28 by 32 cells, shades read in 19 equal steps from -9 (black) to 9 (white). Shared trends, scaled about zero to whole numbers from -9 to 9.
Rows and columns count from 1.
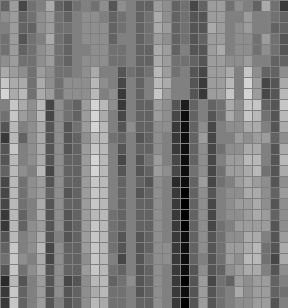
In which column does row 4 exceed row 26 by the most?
21
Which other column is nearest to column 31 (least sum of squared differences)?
16
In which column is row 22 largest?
11
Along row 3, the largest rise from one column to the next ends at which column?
24
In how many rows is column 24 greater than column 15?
9
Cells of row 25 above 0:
14
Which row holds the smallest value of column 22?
1
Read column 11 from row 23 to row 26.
5 5 5 4
